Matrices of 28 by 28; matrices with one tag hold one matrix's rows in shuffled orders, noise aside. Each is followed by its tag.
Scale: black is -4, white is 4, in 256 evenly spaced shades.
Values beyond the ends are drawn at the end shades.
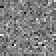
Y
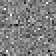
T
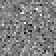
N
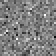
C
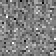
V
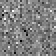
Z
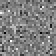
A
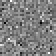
A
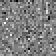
T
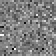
Y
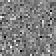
A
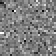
Y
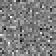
A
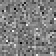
V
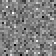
V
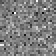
Y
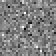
N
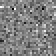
Y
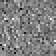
Z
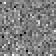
Z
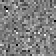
C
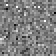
C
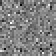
A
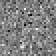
N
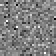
C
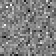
T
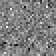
T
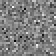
V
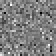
A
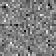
T
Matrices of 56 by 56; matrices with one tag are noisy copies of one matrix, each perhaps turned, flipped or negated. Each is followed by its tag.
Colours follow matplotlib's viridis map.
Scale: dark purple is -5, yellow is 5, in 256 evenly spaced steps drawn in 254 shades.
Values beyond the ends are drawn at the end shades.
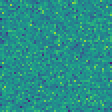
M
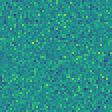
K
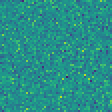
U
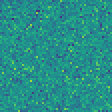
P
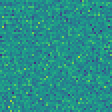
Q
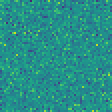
M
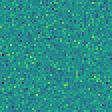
K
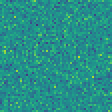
U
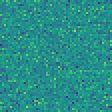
M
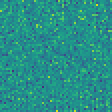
Q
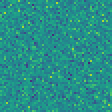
K
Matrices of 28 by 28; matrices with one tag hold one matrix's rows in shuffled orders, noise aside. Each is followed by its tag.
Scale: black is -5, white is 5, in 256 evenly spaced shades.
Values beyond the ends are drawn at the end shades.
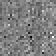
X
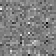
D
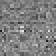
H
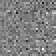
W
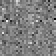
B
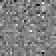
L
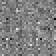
B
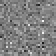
L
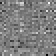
H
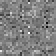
D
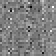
X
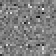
L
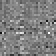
H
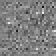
W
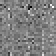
X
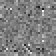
L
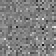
W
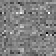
H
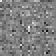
D
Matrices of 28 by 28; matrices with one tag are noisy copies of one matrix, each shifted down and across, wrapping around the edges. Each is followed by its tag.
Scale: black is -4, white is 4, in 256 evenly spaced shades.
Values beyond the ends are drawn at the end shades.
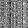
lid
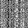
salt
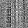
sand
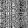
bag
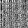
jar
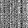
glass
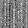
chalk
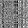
sand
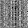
chalk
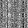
lid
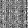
jar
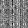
jar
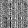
jar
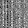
chalk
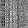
sand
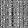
glass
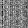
jar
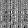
jar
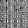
jar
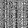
glass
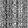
salt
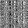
lid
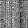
bag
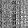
sand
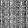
lid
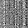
glass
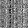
lid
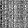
lid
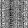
bag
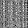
chalk
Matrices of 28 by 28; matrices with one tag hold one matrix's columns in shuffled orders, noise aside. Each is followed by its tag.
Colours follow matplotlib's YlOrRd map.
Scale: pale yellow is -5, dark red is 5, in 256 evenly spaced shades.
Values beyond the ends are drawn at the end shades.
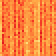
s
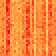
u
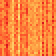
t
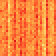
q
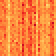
t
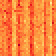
t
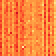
s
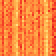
s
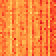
s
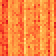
t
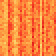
s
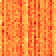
t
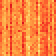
t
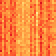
s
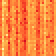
u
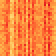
t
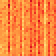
t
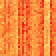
t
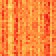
q
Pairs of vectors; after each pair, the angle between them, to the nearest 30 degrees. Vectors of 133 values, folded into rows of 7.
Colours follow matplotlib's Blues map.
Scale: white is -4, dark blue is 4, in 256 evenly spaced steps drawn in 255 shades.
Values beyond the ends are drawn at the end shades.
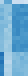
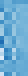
120 degrees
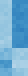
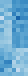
30 degrees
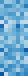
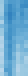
90 degrees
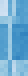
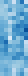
60 degrees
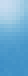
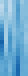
60 degrees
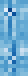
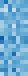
60 degrees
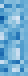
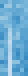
120 degrees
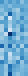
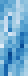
120 degrees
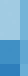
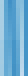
90 degrees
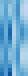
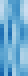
30 degrees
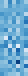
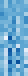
30 degrees
